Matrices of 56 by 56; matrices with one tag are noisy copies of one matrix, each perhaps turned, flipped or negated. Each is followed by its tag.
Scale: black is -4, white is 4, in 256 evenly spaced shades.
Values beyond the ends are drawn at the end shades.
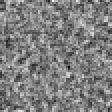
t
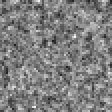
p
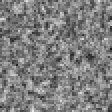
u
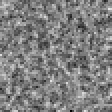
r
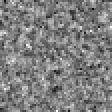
u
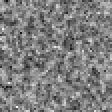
r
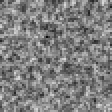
r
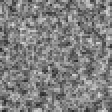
p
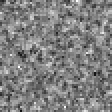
u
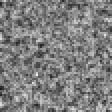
p
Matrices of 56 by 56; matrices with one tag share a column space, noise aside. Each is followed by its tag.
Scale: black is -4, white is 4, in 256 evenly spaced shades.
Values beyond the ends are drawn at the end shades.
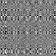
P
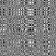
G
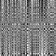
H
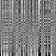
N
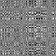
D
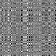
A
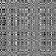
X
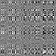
P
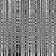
N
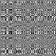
P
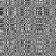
G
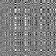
X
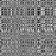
G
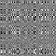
P
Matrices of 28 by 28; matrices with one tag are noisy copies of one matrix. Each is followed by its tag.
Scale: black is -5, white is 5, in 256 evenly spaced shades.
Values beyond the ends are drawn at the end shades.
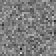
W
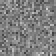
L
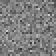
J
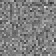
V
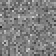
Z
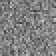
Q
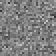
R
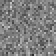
Q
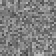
L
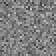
V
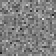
R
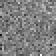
W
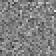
R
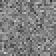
W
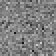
J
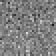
Q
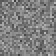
V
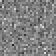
V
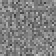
L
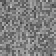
Q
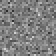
R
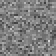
W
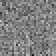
Q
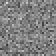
J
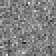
Z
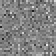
L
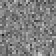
L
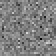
W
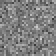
V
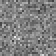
J
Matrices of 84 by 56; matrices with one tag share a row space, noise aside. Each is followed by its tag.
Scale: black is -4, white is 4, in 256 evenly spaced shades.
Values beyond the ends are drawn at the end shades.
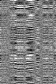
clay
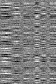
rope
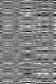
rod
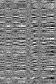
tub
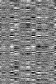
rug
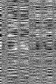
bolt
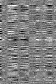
bolt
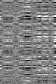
rod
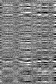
rod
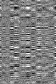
rug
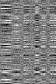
rope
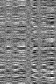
tub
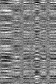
rope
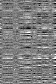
rod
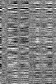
bolt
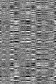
rug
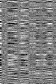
bolt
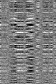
clay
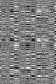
rug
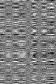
tub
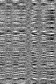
tub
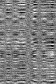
tub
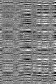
rod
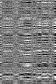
rod
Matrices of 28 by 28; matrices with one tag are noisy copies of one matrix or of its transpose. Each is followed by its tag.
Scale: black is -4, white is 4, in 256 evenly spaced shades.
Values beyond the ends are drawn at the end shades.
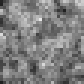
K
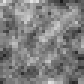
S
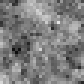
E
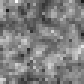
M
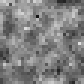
S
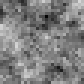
E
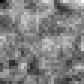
K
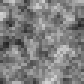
M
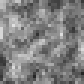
S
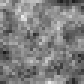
S
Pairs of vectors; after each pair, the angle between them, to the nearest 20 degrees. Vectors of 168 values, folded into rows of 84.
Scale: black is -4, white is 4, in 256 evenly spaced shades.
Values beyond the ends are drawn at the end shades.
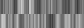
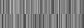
100 degrees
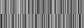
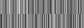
20 degrees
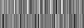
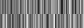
120 degrees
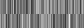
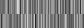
80 degrees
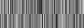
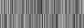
20 degrees
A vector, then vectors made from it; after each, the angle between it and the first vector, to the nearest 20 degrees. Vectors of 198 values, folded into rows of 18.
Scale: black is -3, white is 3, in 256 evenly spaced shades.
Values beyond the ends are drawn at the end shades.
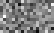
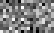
40 degrees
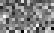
40 degrees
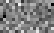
160 degrees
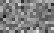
160 degrees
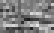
60 degrees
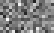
120 degrees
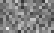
120 degrees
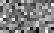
20 degrees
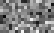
140 degrees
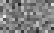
20 degrees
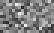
100 degrees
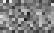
60 degrees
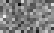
20 degrees
